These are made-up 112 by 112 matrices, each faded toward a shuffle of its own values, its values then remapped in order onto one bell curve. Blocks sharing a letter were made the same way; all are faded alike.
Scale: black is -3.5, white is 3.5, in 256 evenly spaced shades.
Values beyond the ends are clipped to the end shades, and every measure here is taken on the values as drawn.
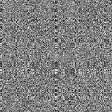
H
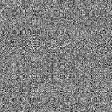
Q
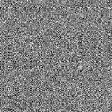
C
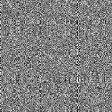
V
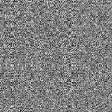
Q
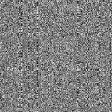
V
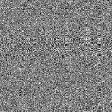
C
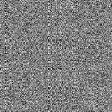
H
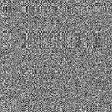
H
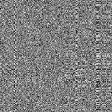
H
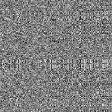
Q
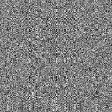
Q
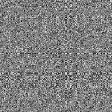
C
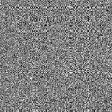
Q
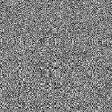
Q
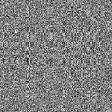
H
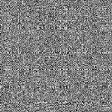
C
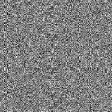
V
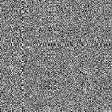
Q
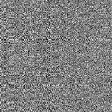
Q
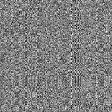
H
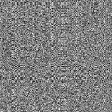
H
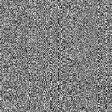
V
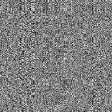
V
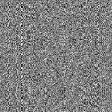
V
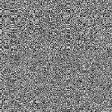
C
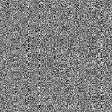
V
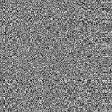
Q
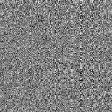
V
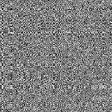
C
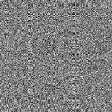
H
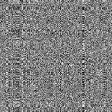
H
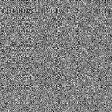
C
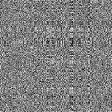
H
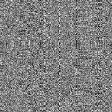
V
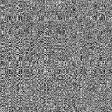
H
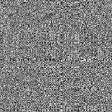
Q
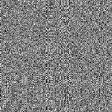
V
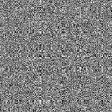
Q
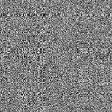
C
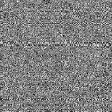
C
